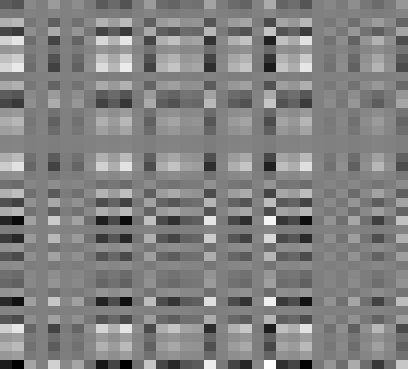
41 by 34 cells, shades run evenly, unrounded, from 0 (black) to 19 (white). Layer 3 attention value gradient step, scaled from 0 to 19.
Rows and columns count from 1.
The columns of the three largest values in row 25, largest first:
23, 18, 5
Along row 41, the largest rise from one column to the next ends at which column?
3
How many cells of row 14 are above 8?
29
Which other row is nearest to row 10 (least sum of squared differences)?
14
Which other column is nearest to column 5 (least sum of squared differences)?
13
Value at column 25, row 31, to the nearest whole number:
9
